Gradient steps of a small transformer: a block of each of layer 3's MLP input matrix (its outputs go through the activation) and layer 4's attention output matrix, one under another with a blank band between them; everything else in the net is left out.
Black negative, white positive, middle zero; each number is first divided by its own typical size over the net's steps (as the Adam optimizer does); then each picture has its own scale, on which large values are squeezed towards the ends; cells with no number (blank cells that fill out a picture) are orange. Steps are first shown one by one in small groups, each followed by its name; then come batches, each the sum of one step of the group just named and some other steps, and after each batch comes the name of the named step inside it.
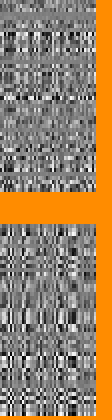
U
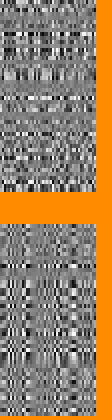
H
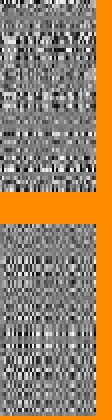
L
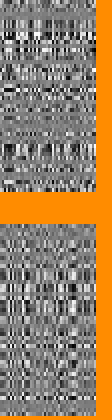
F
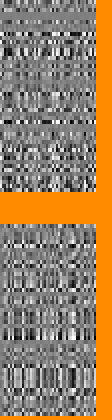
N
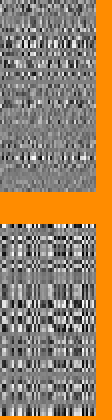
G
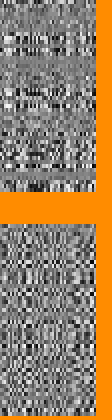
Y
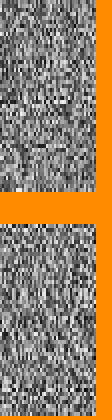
N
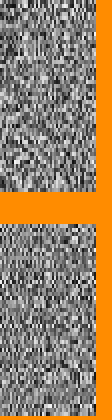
H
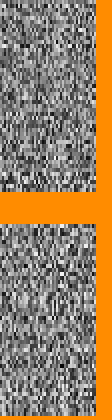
N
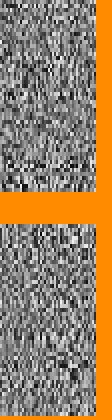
N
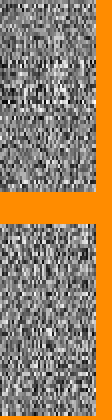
G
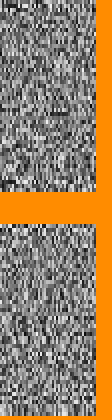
L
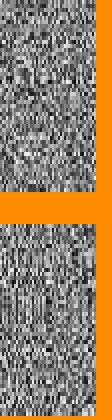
U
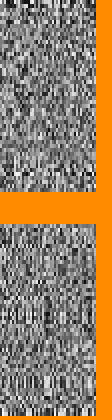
U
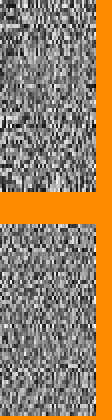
N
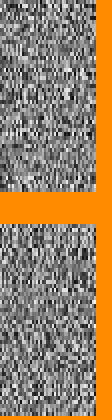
G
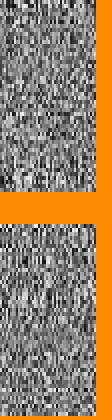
U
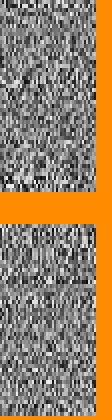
L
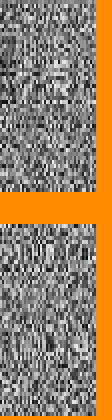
G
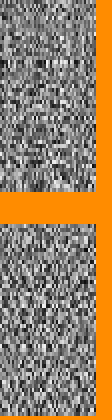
Y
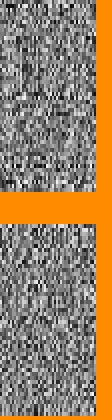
Y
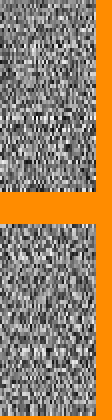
G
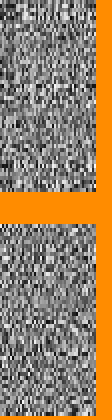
U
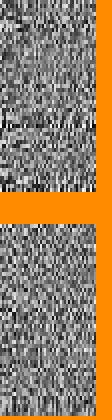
N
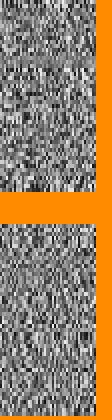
Y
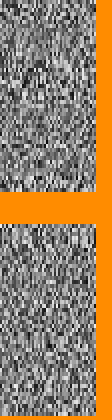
H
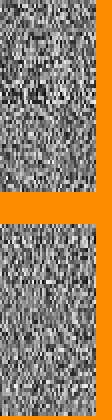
N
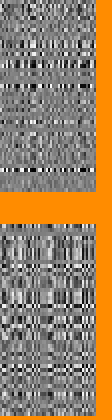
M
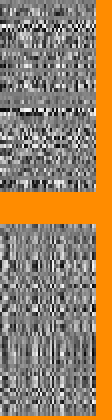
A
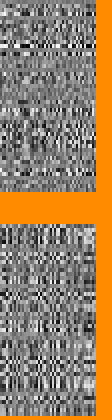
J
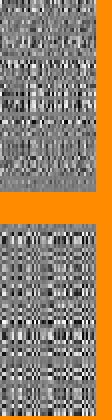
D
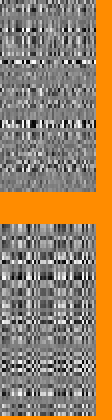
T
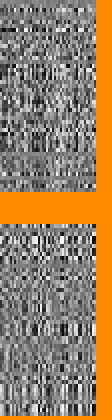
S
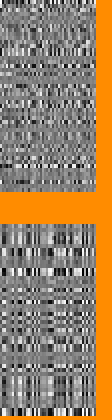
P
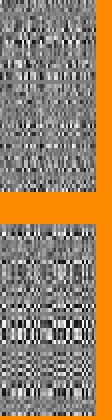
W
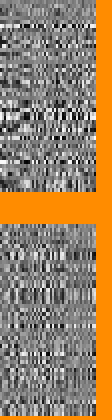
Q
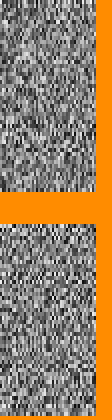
T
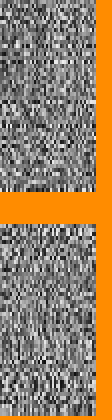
J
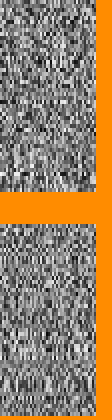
D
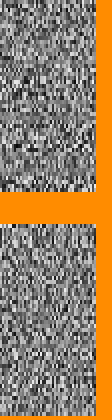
A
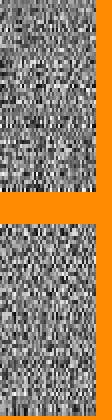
T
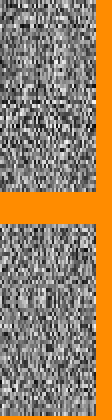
Q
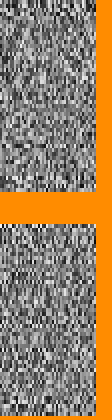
T
